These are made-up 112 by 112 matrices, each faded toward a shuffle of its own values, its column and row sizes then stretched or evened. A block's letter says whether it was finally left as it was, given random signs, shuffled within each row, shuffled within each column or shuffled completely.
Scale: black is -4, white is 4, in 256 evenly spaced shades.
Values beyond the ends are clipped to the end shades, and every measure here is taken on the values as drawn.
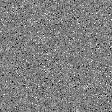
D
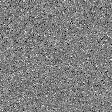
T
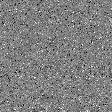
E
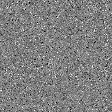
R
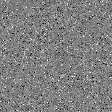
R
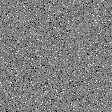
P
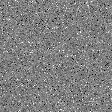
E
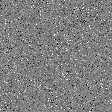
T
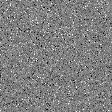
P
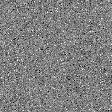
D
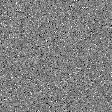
R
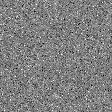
T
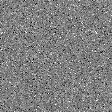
D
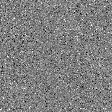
D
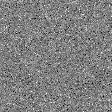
R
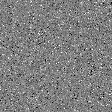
P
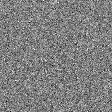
E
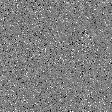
R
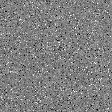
D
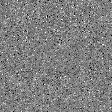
R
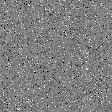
P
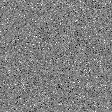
E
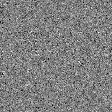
D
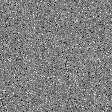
T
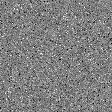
T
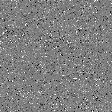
D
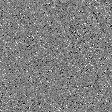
E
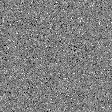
E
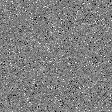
E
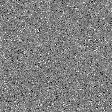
R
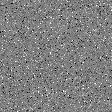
T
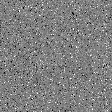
P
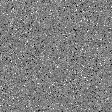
P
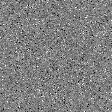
P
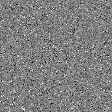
D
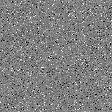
D
